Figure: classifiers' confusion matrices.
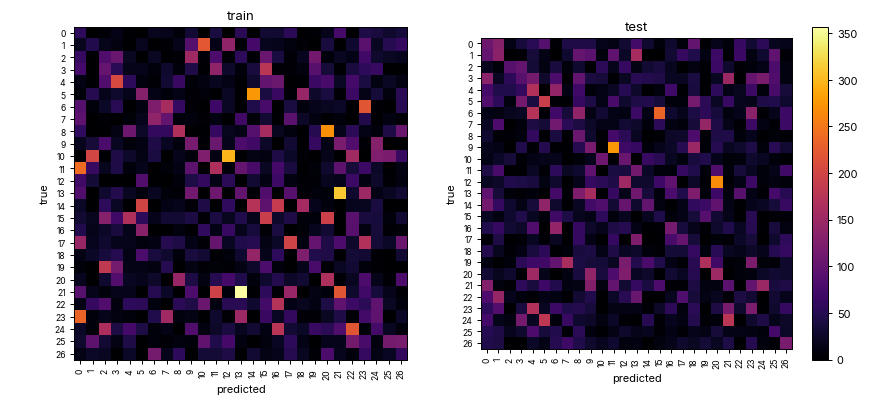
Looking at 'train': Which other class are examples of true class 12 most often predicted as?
5
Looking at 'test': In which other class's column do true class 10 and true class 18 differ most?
12
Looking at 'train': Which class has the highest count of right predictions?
21
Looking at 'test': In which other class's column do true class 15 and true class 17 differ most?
13
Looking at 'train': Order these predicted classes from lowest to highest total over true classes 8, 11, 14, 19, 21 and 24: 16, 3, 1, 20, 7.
1, 7, 3, 20, 16
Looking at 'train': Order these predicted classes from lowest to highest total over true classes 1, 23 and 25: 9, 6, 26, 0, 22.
6, 9, 22, 26, 0
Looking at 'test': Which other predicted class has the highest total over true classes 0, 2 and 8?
18
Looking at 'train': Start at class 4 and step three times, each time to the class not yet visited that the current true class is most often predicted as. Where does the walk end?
20
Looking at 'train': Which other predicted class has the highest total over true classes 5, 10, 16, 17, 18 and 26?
14
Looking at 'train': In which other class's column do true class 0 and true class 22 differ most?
16
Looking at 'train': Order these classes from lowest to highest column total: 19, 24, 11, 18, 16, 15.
18, 19, 24, 16, 11, 15
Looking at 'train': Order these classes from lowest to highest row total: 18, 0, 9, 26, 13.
0, 26, 18, 9, 13
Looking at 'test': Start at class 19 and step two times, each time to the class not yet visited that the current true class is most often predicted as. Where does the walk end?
6
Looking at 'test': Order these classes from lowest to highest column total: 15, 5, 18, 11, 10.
10, 15, 5, 11, 18
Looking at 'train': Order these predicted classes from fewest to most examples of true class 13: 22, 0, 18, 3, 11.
18, 22, 3, 0, 11
